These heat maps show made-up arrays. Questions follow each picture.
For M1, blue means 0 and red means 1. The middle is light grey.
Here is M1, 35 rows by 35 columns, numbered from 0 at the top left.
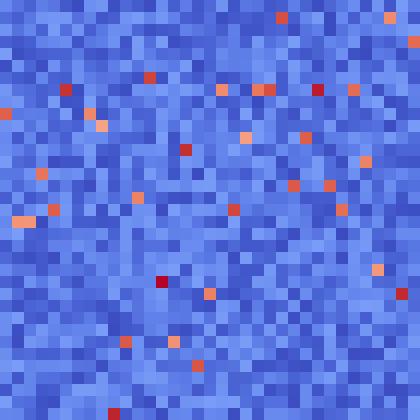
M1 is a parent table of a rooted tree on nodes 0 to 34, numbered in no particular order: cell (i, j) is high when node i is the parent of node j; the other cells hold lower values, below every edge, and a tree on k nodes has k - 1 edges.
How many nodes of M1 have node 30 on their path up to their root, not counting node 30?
4
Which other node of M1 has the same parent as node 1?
2
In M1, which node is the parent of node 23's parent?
18
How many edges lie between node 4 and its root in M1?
5
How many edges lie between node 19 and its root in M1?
5
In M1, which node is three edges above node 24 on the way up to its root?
6
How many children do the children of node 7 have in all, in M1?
3
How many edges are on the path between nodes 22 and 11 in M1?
8
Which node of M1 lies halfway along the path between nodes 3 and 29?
9
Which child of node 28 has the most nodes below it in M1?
14
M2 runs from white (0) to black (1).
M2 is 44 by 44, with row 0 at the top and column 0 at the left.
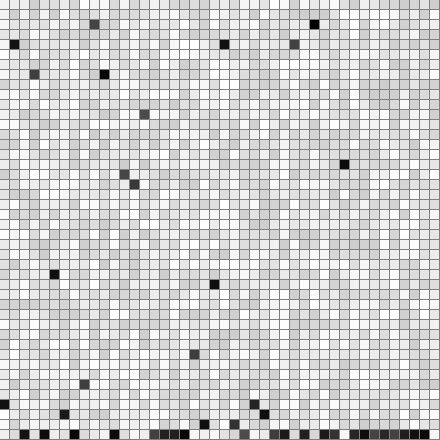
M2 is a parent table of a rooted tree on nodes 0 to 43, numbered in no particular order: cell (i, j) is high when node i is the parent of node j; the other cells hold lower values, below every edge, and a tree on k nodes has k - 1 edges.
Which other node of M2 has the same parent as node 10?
3
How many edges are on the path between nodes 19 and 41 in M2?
3
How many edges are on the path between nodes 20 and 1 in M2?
4
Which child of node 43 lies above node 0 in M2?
40
